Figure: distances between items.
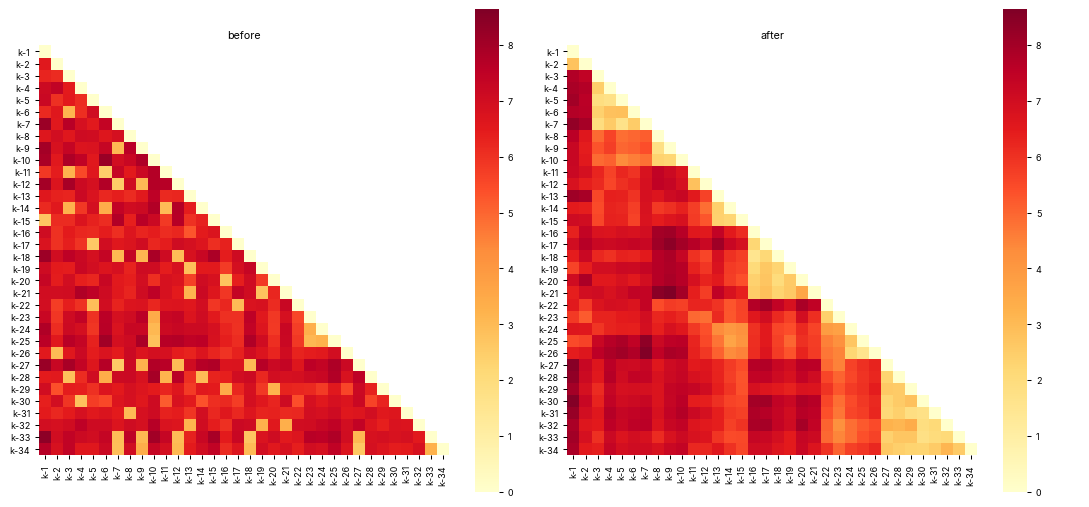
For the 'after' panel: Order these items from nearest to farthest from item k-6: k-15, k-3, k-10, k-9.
k-3, k-10, k-9, k-15
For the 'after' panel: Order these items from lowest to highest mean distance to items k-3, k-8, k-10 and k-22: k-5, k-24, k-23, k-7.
k-5, k-7, k-23, k-24
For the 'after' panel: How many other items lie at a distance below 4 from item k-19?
5
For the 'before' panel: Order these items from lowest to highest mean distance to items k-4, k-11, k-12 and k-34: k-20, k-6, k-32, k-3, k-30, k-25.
k-30, k-6, k-3, k-20, k-32, k-25
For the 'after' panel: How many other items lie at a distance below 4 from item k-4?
4
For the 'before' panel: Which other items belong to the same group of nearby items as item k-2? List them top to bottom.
k-26
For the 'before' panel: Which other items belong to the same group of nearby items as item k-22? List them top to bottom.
k-5, k-17
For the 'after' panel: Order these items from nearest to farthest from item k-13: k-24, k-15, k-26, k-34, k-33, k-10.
k-15, k-24, k-26, k-33, k-34, k-10
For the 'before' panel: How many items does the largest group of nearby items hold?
7
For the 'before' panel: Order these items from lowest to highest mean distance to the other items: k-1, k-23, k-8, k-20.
k-20, k-23, k-8, k-1
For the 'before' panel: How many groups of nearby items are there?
10
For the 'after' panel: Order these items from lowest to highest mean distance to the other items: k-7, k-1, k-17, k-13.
k-13, k-7, k-17, k-1
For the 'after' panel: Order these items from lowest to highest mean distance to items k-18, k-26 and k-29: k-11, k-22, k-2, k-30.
k-30, k-22, k-11, k-2
